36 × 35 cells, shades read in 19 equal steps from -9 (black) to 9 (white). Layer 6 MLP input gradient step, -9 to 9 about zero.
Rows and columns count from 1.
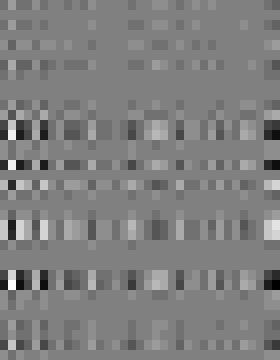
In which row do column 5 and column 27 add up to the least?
23
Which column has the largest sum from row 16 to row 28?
35
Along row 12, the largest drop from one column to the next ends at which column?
2
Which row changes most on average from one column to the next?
29
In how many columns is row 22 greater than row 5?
4
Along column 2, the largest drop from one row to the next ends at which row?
30
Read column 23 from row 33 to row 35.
-1 -1 -2
